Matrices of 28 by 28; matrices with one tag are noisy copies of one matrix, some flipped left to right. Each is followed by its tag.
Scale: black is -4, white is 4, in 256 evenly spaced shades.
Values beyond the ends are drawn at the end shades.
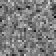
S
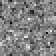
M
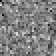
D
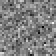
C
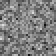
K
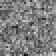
C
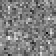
M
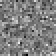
C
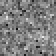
M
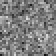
M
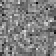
D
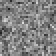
D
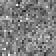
M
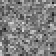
D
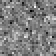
M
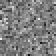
K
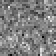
M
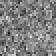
M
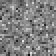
K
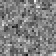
C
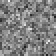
S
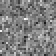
M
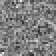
C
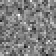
S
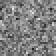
K
